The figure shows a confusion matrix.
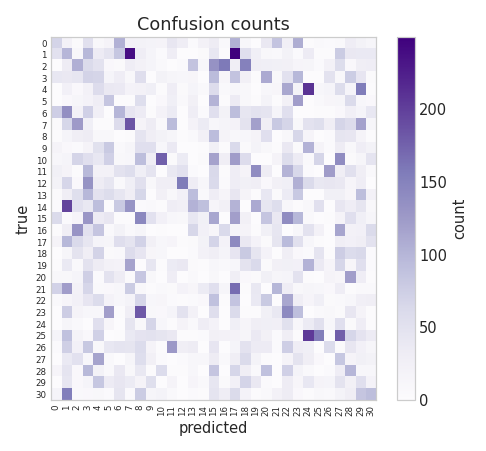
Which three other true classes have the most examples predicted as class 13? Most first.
14, 2, 16
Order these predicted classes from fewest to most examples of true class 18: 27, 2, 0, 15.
0, 15, 2, 27
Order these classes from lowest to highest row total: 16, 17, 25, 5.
5, 16, 17, 25
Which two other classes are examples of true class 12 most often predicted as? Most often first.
3, 23
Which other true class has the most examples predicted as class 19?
11
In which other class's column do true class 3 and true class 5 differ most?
20
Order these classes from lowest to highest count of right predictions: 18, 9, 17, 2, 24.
24, 9, 18, 2, 17
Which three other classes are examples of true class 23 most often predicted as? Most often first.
8, 22, 5
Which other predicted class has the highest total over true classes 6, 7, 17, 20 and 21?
1
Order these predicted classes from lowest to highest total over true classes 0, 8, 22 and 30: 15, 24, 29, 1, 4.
24, 4, 29, 1, 15
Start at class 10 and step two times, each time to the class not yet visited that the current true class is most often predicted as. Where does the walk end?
4
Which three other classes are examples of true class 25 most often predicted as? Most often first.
24, 27, 1
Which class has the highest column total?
17
